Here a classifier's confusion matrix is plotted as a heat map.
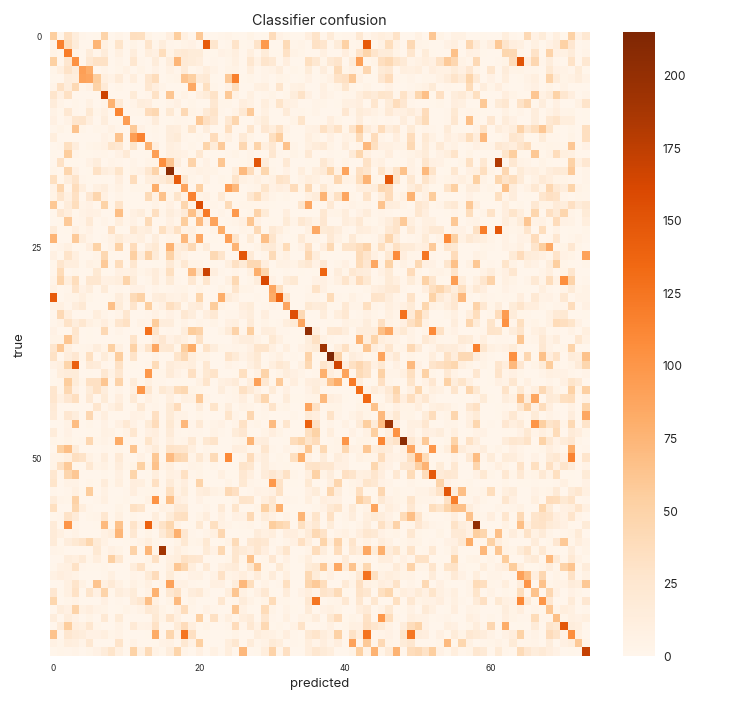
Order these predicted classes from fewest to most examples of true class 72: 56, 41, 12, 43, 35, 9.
12, 35, 9, 56, 43, 41
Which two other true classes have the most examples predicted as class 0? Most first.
31, 24
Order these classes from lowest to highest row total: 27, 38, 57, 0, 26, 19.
0, 57, 27, 19, 26, 38
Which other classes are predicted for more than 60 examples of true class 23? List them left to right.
36, 59, 61
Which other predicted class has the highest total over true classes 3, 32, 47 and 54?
64
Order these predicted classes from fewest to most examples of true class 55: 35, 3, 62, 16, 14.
35, 62, 3, 16, 14
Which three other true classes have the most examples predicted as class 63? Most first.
38, 39, 14
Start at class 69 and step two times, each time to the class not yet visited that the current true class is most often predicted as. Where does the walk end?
73
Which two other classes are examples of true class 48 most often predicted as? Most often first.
45, 40
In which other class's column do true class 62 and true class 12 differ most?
11
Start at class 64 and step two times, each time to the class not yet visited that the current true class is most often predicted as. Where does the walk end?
66
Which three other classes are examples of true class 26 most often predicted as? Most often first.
51, 47, 73
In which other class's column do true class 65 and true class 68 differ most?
16
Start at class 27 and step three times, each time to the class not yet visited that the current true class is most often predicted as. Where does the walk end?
13
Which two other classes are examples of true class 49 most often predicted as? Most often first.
52, 71
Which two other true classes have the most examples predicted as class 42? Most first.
3, 36
